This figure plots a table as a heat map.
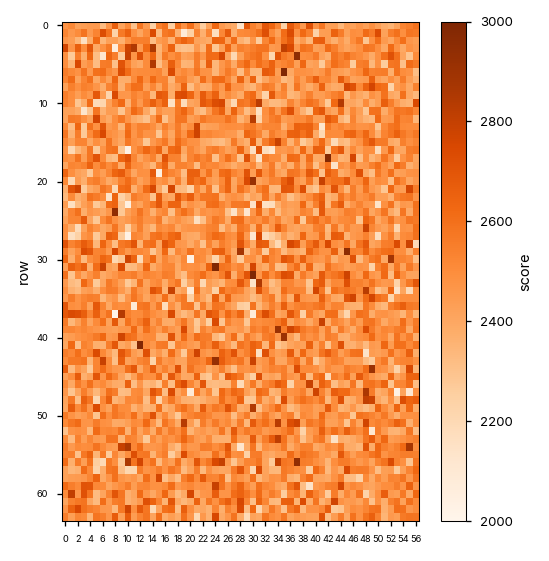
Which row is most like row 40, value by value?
6
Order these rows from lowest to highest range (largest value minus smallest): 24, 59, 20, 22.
22, 59, 20, 24
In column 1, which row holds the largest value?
60
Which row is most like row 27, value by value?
23
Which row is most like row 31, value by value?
43
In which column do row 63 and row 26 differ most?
10
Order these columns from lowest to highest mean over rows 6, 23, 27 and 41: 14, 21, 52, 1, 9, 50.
50, 1, 9, 21, 52, 14
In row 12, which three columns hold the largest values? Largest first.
30, 5, 42
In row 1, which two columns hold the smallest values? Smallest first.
19, 24
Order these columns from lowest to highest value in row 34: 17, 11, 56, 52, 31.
56, 11, 52, 31, 17
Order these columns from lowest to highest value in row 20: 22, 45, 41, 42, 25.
25, 42, 22, 45, 41
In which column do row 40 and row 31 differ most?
24
